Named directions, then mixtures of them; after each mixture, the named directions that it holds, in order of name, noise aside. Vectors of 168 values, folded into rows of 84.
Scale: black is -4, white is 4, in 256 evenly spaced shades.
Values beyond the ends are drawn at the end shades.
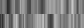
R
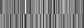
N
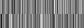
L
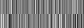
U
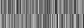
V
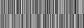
L, V.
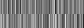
U, V.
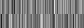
L.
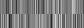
R, U.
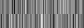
L, N.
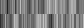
R, V.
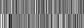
L, U.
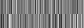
U.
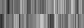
L, R.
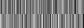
N, V.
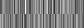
N.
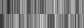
L, R.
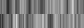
R.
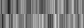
R, V.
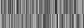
V.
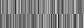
V.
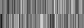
L, R.
